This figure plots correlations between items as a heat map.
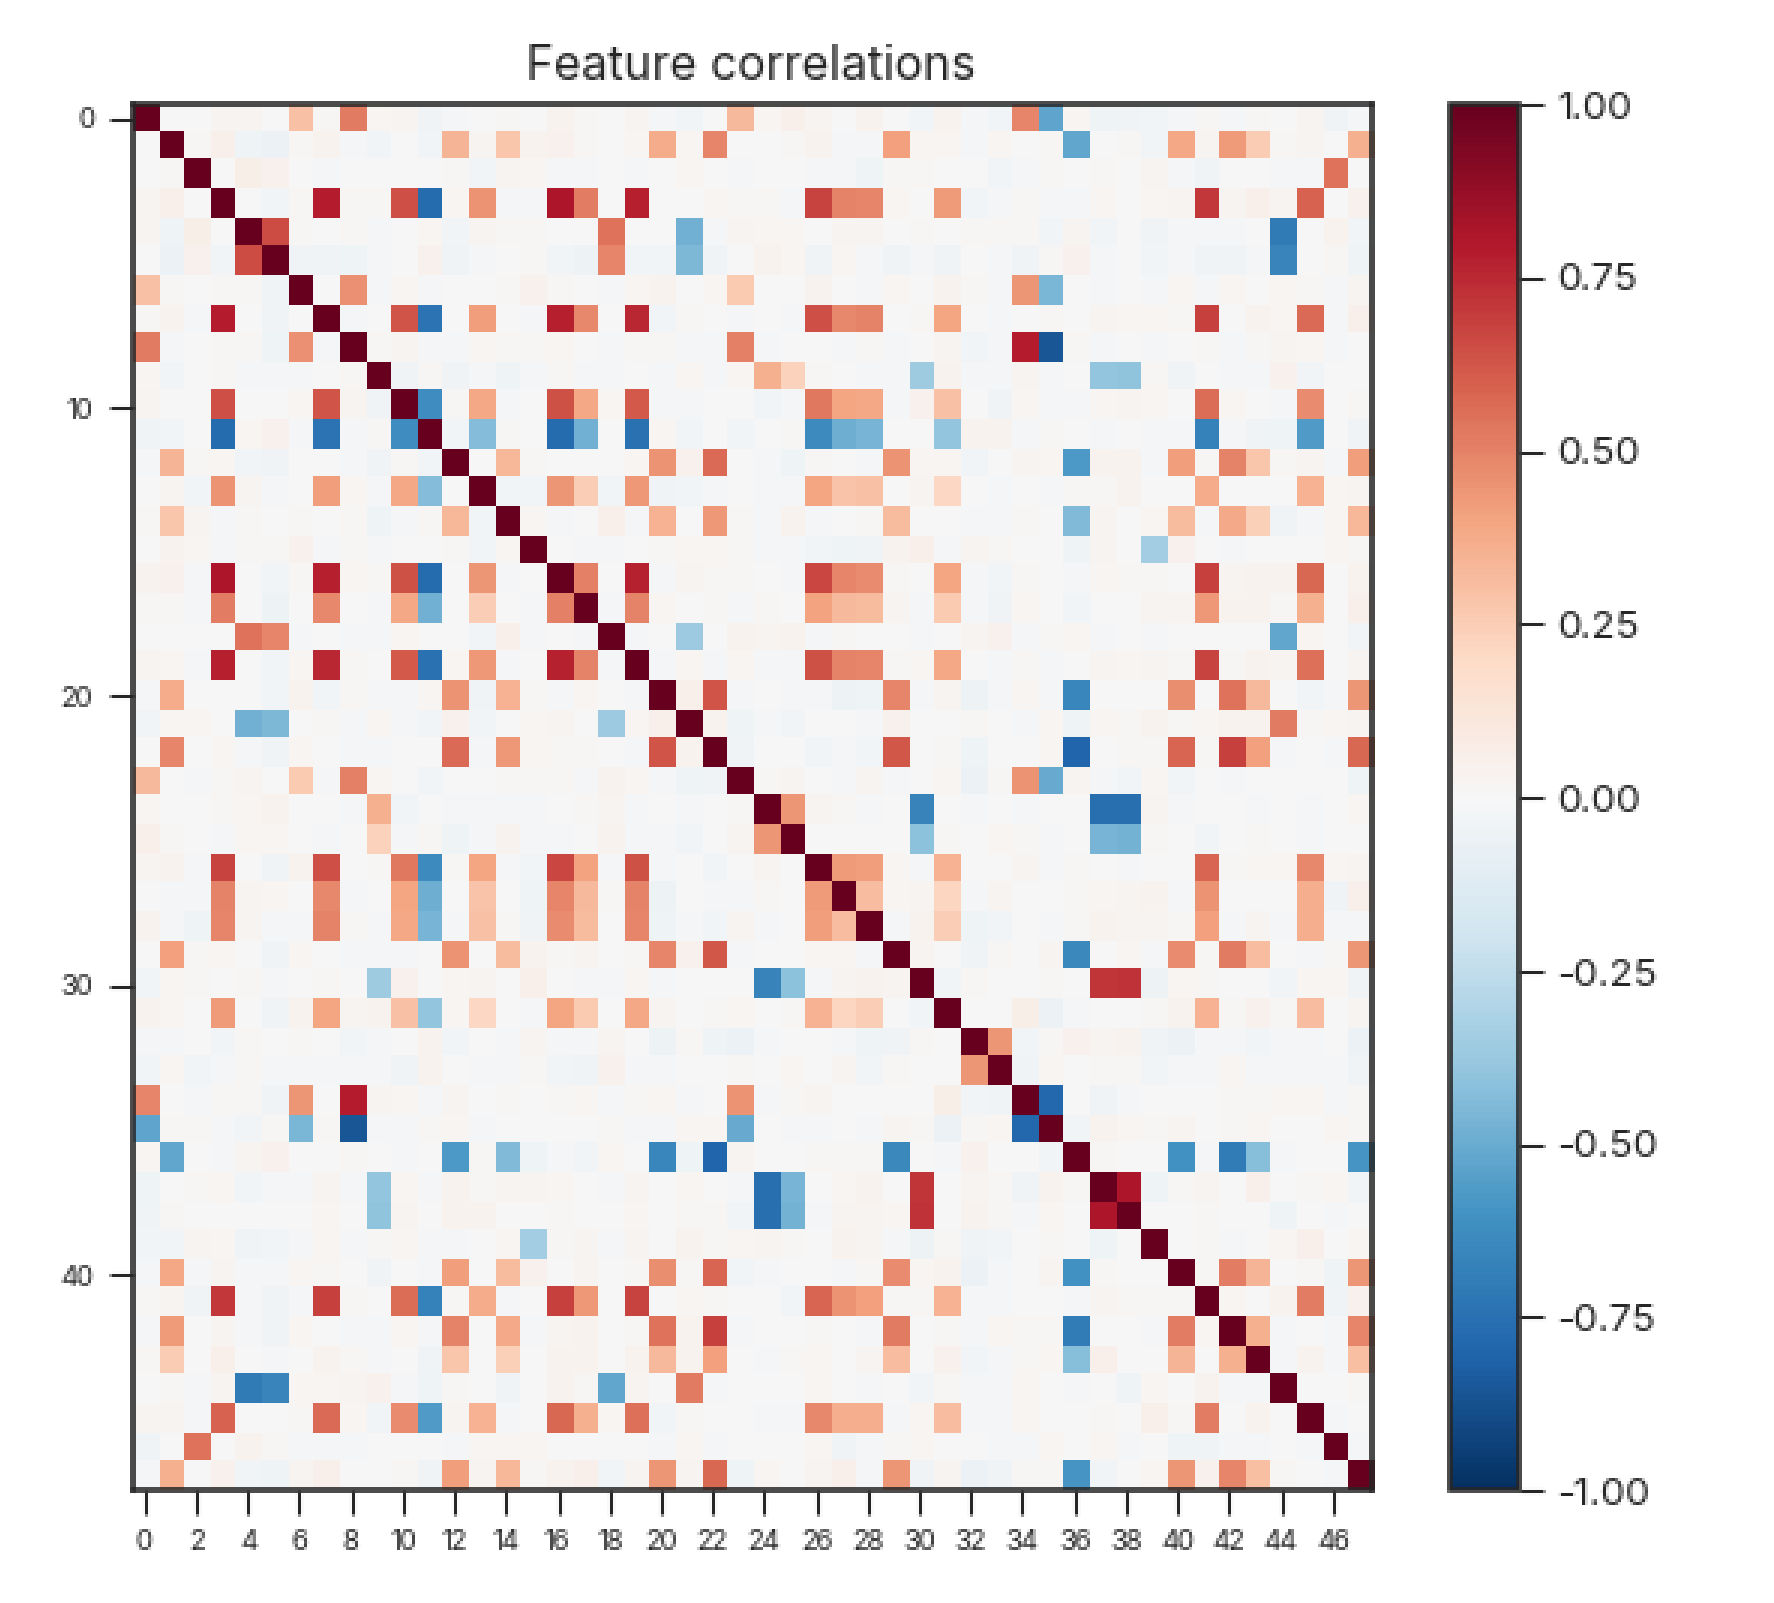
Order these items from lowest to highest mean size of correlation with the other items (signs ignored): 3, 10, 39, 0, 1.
39, 0, 1, 10, 3
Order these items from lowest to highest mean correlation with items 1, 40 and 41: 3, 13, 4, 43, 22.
4, 13, 43, 3, 22
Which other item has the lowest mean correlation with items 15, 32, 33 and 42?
36
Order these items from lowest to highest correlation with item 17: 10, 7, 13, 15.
15, 13, 10, 7
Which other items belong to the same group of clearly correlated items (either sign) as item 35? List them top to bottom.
0, 6, 8, 23, 34
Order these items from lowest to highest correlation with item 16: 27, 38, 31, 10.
38, 31, 27, 10
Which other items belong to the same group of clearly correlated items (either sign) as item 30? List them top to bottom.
9, 24, 25, 37, 38
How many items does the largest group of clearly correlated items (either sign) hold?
14
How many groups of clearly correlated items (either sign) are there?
8
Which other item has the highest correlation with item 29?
22
